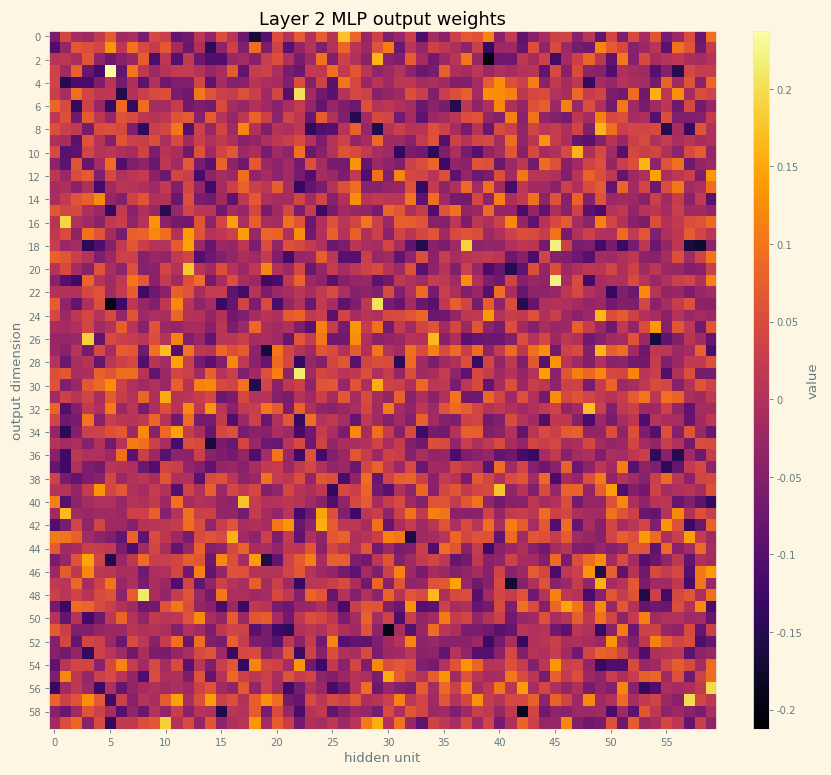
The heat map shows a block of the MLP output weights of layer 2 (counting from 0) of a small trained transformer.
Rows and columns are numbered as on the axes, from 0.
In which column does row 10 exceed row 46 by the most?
49
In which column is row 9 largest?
44
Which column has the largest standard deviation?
22
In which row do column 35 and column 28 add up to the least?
11
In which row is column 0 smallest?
56
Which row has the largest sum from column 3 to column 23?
17
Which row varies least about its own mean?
9
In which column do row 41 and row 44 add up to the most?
35
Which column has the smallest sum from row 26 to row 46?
1
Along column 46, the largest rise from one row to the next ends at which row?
59
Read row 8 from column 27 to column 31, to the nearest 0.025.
0.075 -0.025 -0.15 0 0.025
